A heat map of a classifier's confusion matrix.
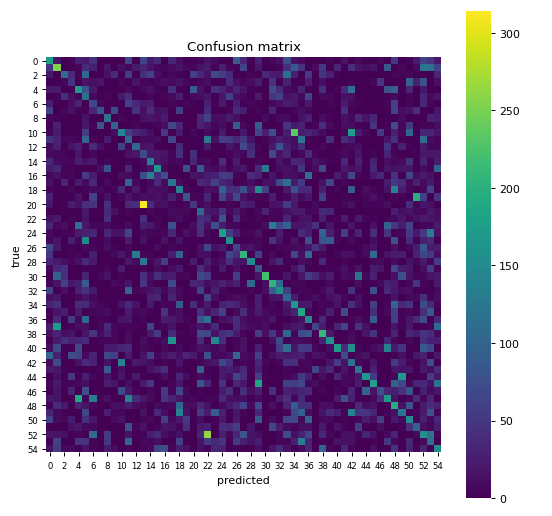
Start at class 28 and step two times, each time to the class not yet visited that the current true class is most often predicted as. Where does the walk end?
31
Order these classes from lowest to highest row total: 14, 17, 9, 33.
33, 14, 9, 17
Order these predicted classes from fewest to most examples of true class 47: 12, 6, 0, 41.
0, 12, 41, 6
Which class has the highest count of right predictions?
1
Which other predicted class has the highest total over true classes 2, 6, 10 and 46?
34
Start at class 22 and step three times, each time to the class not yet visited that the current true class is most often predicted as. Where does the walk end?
35
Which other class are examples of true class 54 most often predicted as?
38
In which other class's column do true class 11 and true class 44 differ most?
49
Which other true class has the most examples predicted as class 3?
41
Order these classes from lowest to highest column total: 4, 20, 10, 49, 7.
7, 20, 10, 49, 4
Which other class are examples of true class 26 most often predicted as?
52
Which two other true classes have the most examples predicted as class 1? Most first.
37, 30
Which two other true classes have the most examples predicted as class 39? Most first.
25, 17
